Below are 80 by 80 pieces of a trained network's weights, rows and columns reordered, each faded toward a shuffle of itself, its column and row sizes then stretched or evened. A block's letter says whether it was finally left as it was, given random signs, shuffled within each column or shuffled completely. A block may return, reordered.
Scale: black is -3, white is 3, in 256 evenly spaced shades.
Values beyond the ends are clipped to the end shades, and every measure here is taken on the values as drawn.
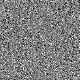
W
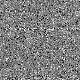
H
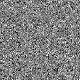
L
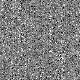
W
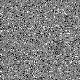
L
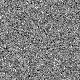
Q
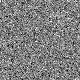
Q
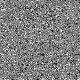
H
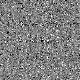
H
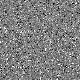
W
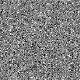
L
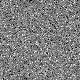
Q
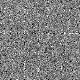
H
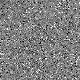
L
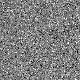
W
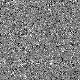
H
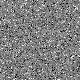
Q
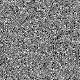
H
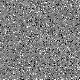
H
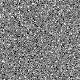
W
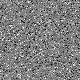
Q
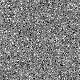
Q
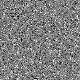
W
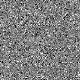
L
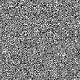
L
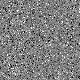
W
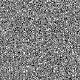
L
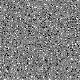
L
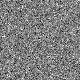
Q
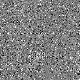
L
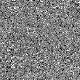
L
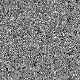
H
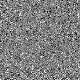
L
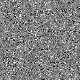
H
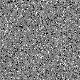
W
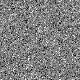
W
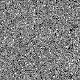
W
